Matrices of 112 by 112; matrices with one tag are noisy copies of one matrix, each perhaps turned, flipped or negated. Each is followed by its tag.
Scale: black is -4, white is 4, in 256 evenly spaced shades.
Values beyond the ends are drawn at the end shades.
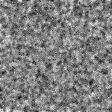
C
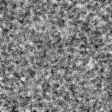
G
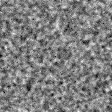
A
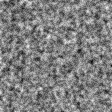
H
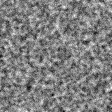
A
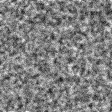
H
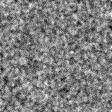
G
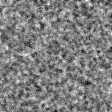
A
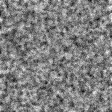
C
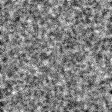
C
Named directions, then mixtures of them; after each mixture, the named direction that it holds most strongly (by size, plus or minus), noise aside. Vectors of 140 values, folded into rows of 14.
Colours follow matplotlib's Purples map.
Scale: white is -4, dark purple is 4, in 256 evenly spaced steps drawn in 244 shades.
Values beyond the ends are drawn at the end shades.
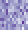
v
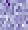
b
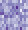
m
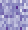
m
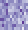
v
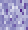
m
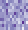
v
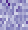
b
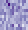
b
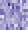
m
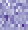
b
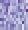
v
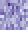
m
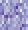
m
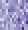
v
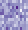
m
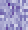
m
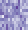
m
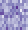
m
